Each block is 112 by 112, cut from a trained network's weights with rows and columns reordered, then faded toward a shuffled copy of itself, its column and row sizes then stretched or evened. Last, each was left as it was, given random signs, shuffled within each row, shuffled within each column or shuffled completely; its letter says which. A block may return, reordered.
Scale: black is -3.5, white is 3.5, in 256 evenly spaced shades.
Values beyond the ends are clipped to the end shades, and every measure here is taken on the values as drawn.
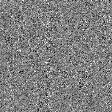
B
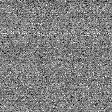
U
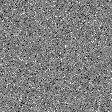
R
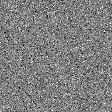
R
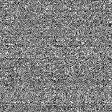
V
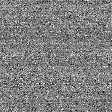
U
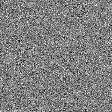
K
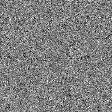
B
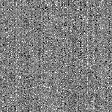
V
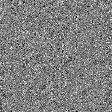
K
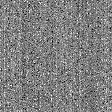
K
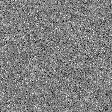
R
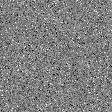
R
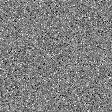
R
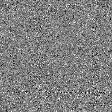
B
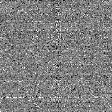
V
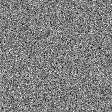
R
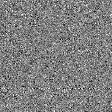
B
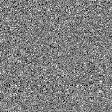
V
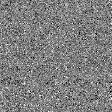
B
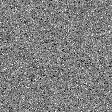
R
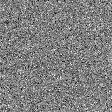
R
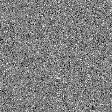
K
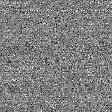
V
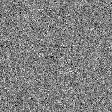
U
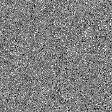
K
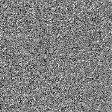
B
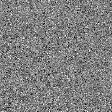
B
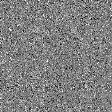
B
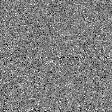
B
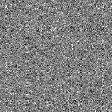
V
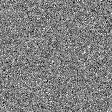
R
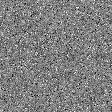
R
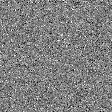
U
